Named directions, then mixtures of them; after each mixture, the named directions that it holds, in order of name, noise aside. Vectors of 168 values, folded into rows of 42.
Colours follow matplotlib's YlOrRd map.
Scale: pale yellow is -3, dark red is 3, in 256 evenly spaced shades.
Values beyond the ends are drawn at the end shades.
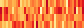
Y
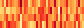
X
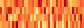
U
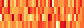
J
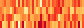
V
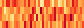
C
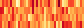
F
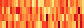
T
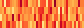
J, X.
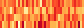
V.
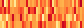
J.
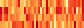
Y.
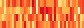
C, T, X.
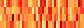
J, X.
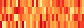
C, T, V.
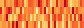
U.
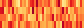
F.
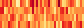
F.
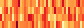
F, J, Y.
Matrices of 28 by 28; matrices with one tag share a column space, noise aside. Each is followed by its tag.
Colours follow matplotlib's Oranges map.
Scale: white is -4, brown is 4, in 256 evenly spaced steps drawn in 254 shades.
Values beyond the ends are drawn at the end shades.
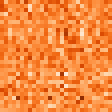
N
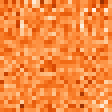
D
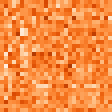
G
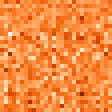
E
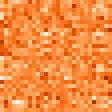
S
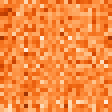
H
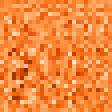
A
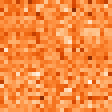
N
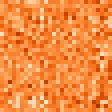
S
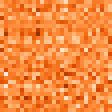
N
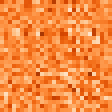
N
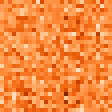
E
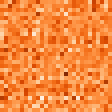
N
